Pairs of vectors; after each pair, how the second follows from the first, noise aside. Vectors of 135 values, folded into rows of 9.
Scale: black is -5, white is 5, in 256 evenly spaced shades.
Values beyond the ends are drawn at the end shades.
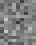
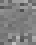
reversed, negated, partly zeroed.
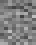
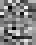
reversed, scaled up.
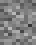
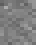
wrapped around, shrunk.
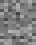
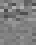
reversed, negated, partly zeroed.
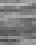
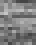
wrapped around.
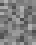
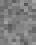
wrapped around, shrunk.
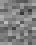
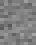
wrapped around, shrunk.
